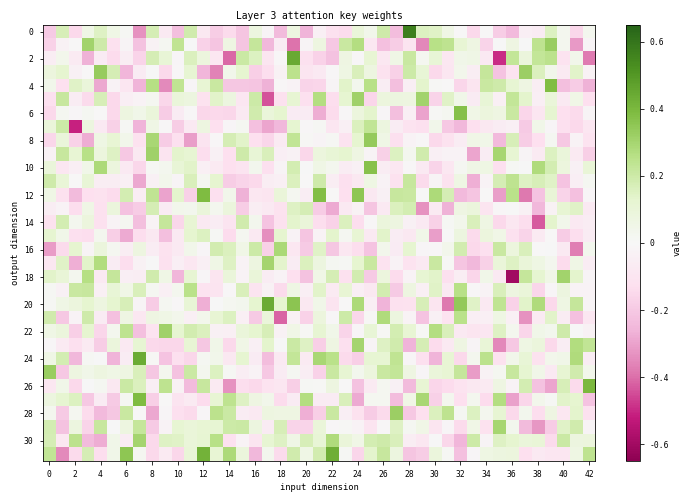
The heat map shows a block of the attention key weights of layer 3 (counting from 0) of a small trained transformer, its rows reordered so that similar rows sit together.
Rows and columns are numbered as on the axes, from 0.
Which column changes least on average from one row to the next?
34
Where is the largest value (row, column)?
0, 28
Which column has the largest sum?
19
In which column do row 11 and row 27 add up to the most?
35
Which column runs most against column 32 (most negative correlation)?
12
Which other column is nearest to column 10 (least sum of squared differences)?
23
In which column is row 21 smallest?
18
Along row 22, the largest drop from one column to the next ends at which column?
7
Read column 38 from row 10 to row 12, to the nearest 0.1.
0.3 0.2 -0.2
